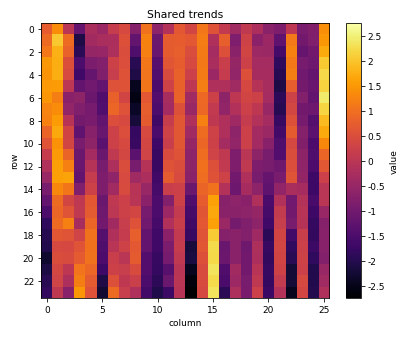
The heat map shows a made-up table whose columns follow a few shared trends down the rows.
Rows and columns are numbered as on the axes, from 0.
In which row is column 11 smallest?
23
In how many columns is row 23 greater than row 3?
9
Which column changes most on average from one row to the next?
2
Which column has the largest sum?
1
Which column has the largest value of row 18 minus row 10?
8
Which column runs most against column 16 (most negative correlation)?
3
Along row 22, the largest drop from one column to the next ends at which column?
16
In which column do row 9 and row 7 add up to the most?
25
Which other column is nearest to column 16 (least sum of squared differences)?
11
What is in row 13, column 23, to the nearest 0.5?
-0.5
